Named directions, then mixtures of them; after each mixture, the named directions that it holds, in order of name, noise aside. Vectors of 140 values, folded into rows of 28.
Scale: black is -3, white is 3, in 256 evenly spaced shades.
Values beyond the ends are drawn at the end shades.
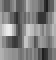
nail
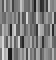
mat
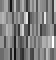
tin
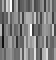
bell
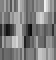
bell, nail.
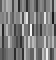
bell, tin.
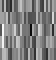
bell, mat.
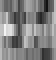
nail.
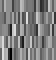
mat.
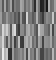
mat, nail.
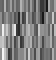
mat, nail.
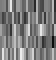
mat, tin.
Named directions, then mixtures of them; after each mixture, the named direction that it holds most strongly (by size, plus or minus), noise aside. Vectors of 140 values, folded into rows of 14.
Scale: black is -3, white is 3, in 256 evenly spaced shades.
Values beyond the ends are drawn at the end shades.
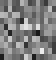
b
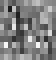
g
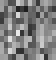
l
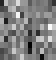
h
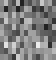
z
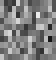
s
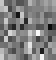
h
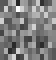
l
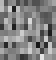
g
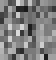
l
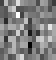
h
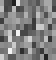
s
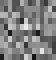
b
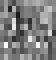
g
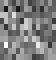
z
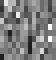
s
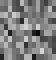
b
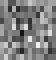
g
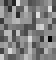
s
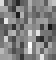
h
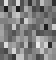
z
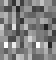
z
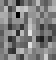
l
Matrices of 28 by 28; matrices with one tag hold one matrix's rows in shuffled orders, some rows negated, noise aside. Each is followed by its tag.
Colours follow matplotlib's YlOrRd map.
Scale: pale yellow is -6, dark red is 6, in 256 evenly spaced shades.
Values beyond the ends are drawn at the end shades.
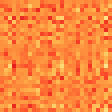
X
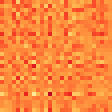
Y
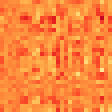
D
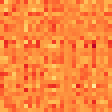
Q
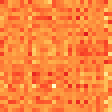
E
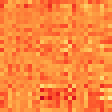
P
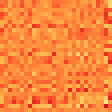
E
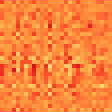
Y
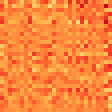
E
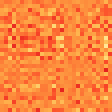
X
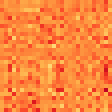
X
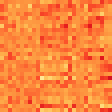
P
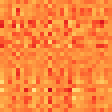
Y
